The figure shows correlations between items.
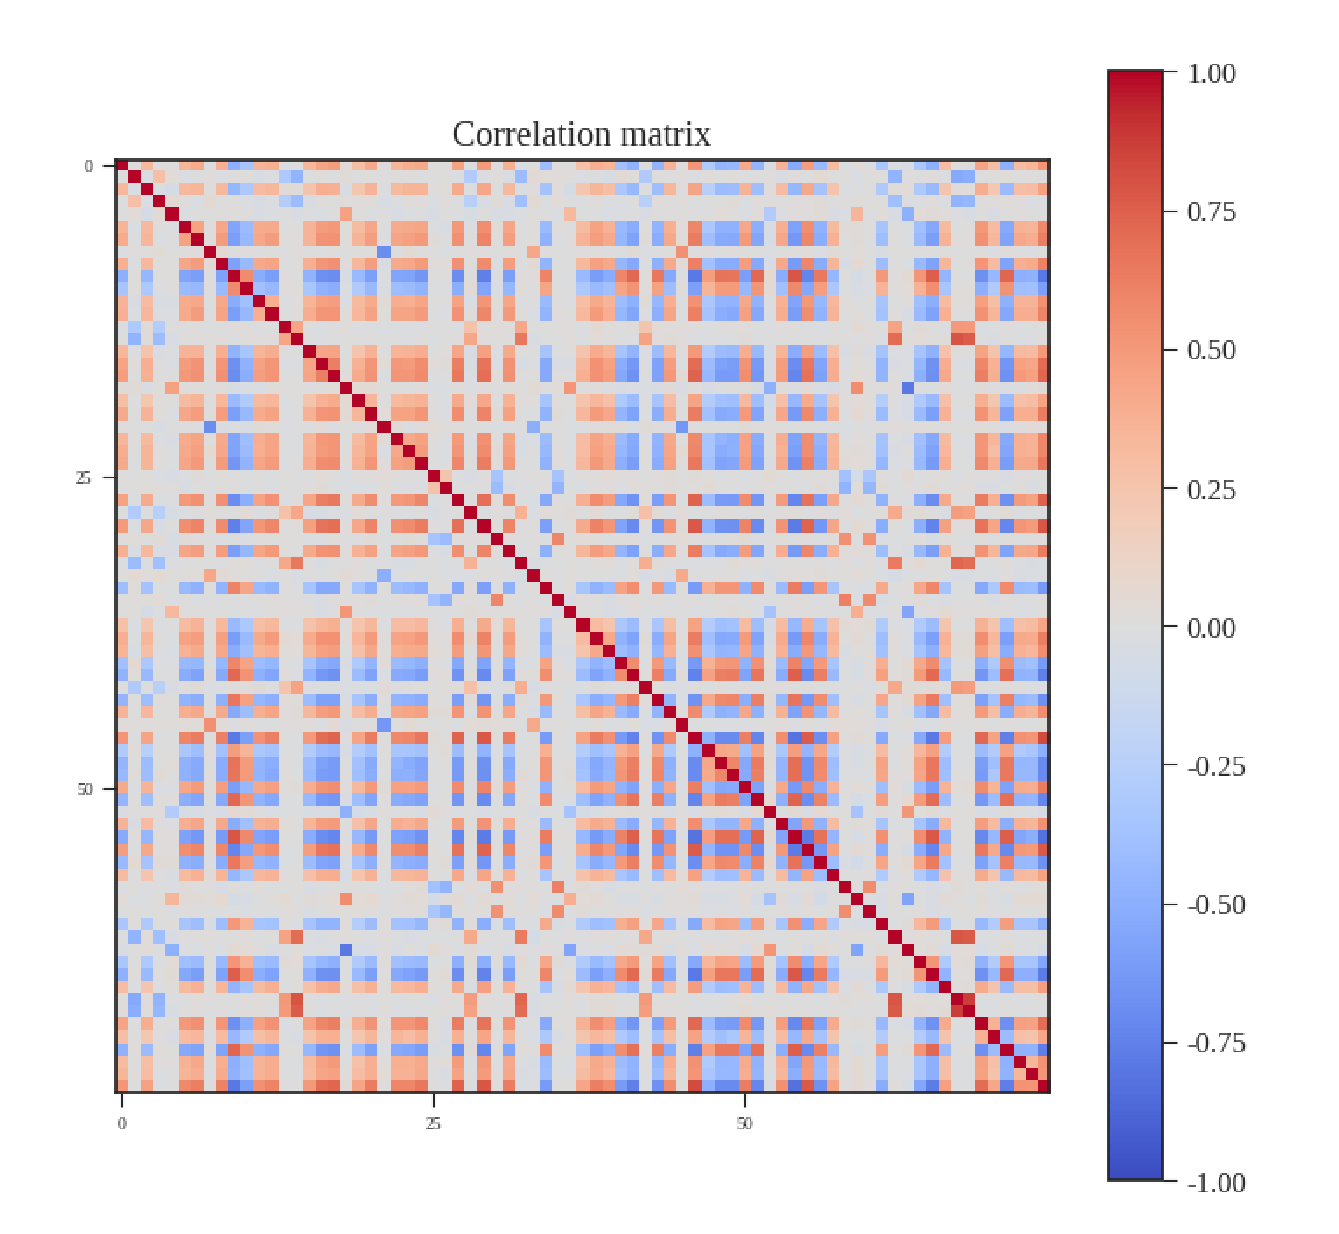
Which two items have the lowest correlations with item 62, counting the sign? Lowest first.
1, 3
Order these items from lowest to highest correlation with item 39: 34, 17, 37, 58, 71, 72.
71, 34, 58, 37, 72, 17
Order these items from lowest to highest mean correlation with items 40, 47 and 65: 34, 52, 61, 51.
52, 61, 34, 51
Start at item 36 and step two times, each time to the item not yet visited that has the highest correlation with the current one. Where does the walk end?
59
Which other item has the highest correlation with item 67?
68
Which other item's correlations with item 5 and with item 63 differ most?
18
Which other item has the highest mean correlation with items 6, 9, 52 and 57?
63
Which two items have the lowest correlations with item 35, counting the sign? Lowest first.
26, 25
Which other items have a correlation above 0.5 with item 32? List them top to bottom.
14, 62, 67, 68
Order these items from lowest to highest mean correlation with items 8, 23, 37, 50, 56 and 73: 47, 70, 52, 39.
47, 52, 70, 39
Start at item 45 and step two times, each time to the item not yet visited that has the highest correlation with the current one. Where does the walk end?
33
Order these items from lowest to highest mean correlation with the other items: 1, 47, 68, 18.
47, 1, 18, 68
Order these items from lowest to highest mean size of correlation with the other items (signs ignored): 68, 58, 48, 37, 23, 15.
58, 68, 37, 15, 23, 48
